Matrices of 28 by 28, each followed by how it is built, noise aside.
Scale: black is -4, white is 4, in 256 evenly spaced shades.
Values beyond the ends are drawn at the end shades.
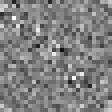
banded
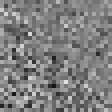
lower triangular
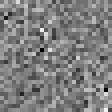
block diagonal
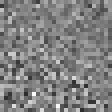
lower triangular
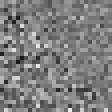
lower triangular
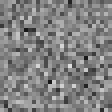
noise
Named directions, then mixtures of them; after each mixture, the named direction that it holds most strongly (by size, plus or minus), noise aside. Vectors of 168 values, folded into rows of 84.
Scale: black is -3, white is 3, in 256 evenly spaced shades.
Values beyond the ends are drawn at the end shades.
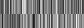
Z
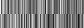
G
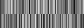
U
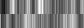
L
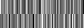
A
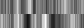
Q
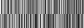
G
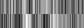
Q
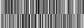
U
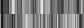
L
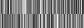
Z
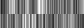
L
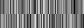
U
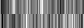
L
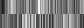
U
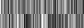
Q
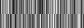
G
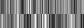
Q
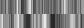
Q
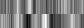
Q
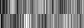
L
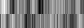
L
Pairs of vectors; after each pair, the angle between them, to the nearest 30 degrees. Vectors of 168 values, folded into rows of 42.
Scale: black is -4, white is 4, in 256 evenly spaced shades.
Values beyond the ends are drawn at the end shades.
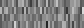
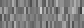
30 degrees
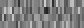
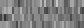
30 degrees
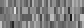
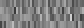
150 degrees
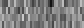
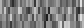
90 degrees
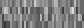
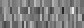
30 degrees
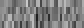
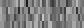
120 degrees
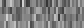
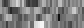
60 degrees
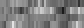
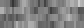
120 degrees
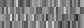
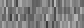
150 degrees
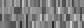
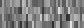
30 degrees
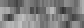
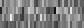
120 degrees
